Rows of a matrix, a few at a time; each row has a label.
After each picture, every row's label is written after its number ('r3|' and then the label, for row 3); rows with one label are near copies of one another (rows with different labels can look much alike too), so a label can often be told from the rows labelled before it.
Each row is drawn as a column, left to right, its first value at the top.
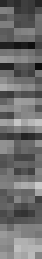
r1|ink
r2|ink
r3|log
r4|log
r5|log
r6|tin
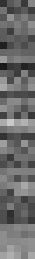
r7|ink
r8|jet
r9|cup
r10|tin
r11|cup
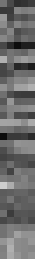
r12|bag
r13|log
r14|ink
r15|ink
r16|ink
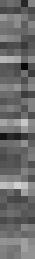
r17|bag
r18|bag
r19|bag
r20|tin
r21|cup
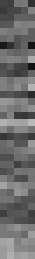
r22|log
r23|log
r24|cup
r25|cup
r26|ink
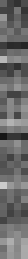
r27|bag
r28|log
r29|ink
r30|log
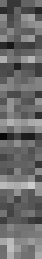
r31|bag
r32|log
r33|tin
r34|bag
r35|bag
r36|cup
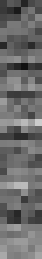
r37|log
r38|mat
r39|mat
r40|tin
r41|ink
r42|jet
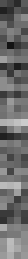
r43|mat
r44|log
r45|tin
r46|jet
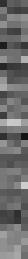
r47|ink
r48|jet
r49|jet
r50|bag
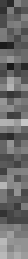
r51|log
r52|ink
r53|cup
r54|jet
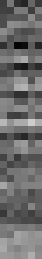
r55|log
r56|cup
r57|ink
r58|ink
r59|jet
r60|ink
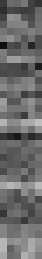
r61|log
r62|bag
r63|bag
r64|cup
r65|log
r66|tin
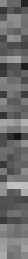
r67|cup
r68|bag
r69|bag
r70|tin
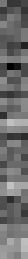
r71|cup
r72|tin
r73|tin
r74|log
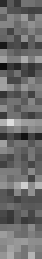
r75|ink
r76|jet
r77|tin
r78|bag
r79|cup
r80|bag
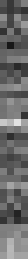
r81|jet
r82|log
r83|jet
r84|cup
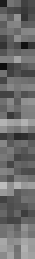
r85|tin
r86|cup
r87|bag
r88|log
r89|log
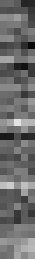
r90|bag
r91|bag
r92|jet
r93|tin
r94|log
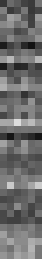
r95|ink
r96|bag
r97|jet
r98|ink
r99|log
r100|bag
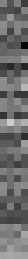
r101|cup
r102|jet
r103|cup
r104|ink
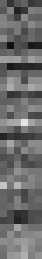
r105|bag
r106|ink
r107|mat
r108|jet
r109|ink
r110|ink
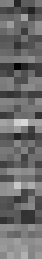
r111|cup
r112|cup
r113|tin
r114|jet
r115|mat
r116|cup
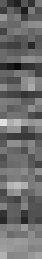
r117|jet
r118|tin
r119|tin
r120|mat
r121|ink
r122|cup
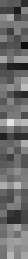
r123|bag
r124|jet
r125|mat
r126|ink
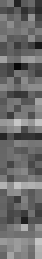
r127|bag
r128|cup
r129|tin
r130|mat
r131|bag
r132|log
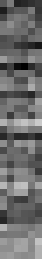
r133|mat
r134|cup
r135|tin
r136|tin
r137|ink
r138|log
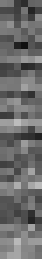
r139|cup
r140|cup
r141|log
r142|ink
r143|mat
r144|bag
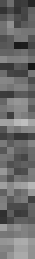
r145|mat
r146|cup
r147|log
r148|log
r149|tin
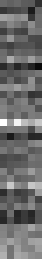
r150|jet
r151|bag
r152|jet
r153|jet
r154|mat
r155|tin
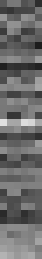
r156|jet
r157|cup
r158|cup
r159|jet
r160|jet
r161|ink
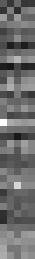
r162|jet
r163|ink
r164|bag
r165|ink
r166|ink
